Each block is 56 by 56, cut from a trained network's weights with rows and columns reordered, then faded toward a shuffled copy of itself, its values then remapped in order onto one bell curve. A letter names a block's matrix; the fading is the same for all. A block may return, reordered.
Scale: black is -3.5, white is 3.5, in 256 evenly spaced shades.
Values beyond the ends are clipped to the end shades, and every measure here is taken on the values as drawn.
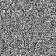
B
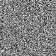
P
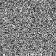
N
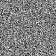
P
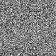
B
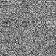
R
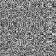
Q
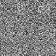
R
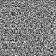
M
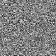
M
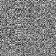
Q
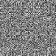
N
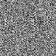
M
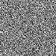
P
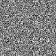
Q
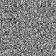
R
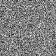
P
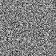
P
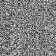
M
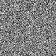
R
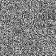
B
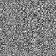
N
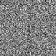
R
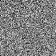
P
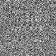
B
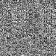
B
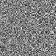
M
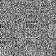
M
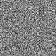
R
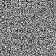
N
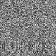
Q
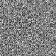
M
